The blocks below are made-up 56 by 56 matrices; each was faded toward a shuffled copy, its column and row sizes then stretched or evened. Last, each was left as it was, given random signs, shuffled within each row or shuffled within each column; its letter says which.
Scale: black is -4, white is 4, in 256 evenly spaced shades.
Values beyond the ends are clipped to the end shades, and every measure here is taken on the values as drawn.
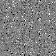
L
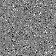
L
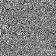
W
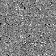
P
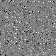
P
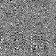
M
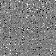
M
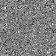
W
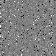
L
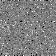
P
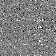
W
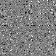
W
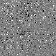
W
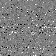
P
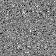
P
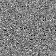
P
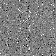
L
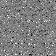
P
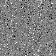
L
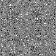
M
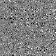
W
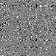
M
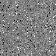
L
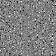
L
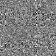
W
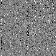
L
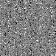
L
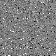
P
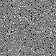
L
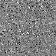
P
